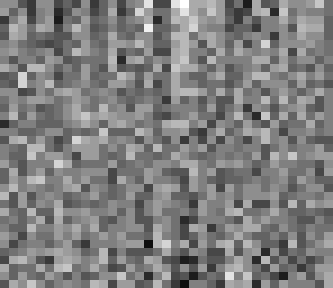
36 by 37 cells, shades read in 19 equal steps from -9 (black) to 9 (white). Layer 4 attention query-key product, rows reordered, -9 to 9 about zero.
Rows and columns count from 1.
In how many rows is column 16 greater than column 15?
12
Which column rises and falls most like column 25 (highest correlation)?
21
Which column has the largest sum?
20
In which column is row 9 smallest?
19
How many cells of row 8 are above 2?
7
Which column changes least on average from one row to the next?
37
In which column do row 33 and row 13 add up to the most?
30
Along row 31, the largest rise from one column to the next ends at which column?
18
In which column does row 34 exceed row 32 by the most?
27
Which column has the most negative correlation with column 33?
9
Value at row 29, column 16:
1
